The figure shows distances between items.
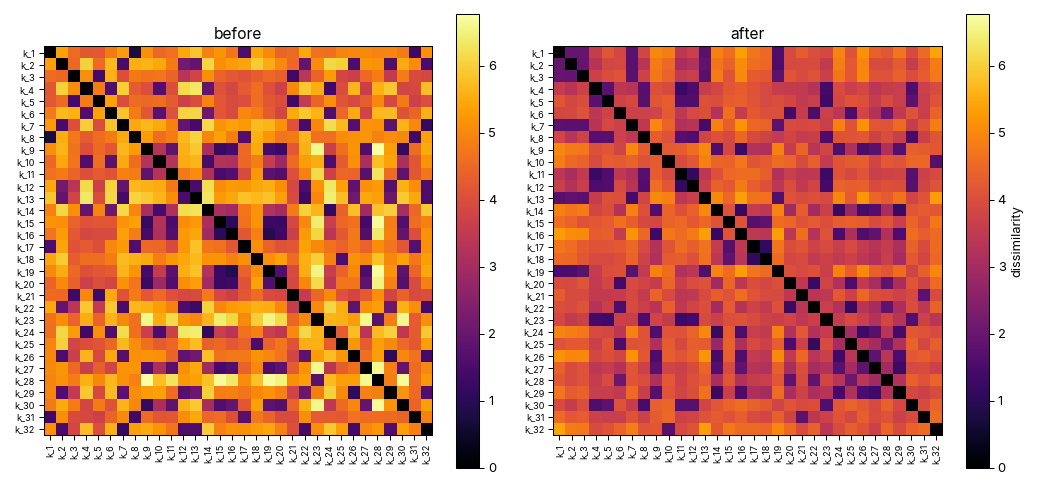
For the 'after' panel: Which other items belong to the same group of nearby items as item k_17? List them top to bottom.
k_15, k_18
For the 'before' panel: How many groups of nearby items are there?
7
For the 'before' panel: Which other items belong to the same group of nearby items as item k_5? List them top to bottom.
k_3, k_21
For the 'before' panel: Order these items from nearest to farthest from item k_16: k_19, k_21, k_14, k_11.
k_19, k_11, k_14, k_21
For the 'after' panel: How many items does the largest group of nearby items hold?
7
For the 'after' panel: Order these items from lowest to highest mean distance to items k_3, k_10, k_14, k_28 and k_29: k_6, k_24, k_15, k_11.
k_24, k_6, k_11, k_15
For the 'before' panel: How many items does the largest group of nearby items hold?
8
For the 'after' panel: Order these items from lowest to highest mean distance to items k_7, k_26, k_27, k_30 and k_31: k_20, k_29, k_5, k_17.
k_29, k_5, k_20, k_17
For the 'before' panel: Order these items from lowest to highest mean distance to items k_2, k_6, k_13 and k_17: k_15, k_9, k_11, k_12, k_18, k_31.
k_12, k_31, k_11, k_15, k_9, k_18
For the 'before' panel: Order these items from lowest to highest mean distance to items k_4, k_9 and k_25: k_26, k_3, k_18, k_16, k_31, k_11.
k_16, k_11, k_18, k_31, k_3, k_26
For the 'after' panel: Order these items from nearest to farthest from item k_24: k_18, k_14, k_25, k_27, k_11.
k_14, k_27, k_25, k_18, k_11
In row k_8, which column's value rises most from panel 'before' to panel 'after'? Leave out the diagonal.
k_1
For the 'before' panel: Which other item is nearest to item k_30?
k_9
